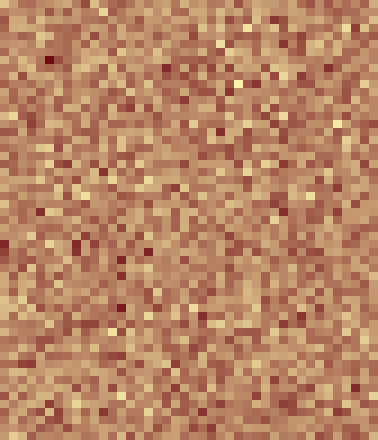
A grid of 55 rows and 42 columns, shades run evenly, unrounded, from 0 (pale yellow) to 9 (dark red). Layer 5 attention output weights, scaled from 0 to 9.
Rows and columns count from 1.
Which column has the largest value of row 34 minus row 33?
8
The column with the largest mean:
32
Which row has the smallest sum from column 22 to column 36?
2
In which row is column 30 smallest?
21
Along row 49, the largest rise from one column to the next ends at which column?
40
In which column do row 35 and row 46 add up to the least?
29
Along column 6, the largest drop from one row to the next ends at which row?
52
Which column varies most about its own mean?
14
